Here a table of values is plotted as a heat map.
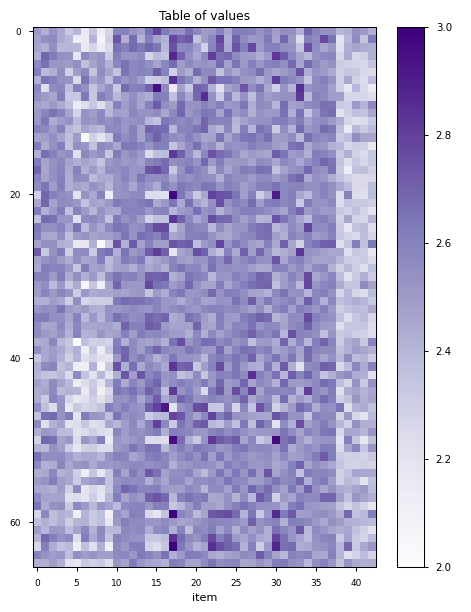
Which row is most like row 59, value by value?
63
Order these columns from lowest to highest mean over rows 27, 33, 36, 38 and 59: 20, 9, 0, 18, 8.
9, 8, 0, 18, 20
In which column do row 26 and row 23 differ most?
8
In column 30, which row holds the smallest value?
48
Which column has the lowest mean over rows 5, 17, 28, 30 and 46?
39
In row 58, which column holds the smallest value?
42
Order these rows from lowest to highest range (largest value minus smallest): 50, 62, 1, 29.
29, 62, 1, 50
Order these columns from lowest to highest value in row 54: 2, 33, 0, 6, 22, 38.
6, 38, 33, 0, 22, 2
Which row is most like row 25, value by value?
64
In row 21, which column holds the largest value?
23
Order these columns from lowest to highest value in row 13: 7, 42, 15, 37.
7, 42, 37, 15
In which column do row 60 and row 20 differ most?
17
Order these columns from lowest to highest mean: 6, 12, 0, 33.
6, 0, 33, 12
